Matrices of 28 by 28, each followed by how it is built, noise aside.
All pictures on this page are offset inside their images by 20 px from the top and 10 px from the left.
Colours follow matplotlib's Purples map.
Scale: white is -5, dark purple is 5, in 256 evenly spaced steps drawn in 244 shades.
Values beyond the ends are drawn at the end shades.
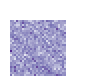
Toeplitz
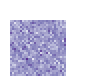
Toeplitz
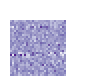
uneven rows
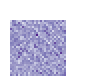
Toeplitz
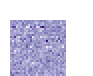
uneven rows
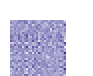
low rank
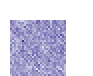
Toeplitz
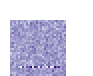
uneven rows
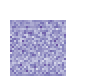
repeating columns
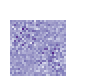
block diagonal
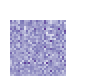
low rank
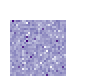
sparse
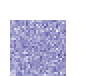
noise
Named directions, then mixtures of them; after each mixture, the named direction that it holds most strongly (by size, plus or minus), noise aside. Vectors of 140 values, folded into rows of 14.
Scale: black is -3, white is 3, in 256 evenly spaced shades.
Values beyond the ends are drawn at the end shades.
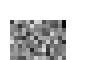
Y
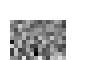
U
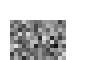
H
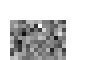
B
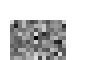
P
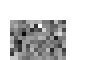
B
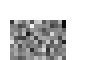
Y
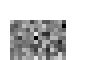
P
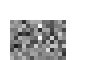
H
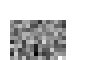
U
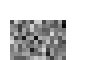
Y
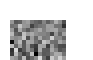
U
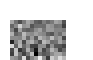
U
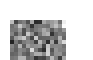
Y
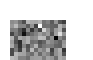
B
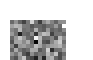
P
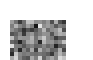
B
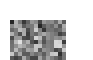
P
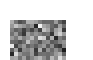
B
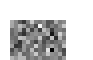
B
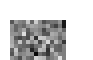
Y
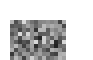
H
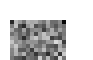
P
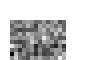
H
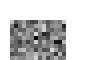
P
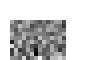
U
